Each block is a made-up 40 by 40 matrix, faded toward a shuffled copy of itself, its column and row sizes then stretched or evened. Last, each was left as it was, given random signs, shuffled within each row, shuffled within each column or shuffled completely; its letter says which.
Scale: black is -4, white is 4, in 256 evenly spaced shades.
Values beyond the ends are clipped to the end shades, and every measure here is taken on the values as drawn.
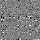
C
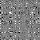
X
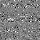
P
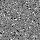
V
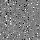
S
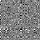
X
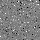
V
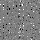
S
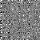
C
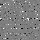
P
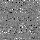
P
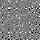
X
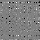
X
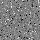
V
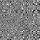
X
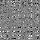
C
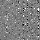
S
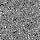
V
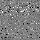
P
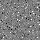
V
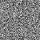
S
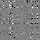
C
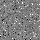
V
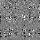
C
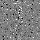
S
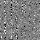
S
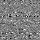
P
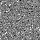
V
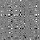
X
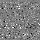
P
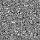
P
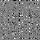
C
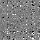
C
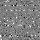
P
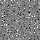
S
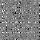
C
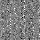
S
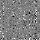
C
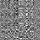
X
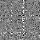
C
